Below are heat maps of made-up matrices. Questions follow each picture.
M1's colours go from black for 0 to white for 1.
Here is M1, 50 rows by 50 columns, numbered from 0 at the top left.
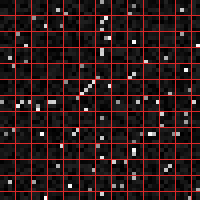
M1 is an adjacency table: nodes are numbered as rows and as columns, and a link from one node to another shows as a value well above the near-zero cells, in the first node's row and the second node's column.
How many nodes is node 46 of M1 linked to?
3
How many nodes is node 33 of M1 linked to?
8
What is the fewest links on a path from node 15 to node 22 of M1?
5
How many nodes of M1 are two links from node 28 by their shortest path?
3
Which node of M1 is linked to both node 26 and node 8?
node 4
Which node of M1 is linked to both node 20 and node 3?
node 16
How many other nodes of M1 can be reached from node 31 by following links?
5
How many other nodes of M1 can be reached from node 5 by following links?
9
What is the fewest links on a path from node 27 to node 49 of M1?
4
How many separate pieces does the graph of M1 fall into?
4
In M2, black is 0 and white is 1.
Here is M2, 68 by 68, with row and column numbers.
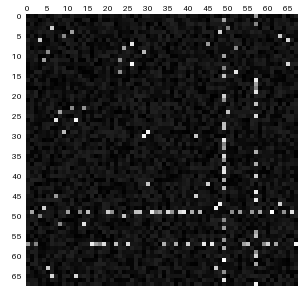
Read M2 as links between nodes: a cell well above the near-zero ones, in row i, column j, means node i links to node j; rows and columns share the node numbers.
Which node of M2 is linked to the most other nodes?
node 49
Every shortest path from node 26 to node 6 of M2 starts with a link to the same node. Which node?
node 12
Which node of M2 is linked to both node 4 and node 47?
node 48
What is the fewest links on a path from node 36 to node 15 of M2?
2
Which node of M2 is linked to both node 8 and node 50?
node 24
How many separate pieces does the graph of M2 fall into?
3
